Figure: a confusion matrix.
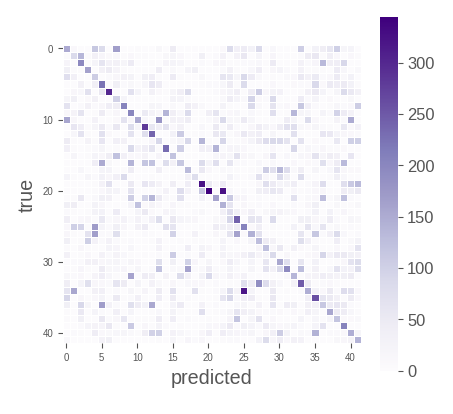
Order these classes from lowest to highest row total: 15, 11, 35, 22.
22, 15, 35, 11
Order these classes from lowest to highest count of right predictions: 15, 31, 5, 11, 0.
15, 0, 31, 5, 11
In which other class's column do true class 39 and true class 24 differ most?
9
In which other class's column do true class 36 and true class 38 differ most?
12
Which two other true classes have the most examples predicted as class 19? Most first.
13, 20
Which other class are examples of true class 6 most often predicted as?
27
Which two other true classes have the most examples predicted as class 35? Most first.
40, 26
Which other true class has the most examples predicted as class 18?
34
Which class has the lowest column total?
18
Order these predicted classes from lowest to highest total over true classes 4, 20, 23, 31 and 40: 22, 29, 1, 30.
1, 29, 30, 22
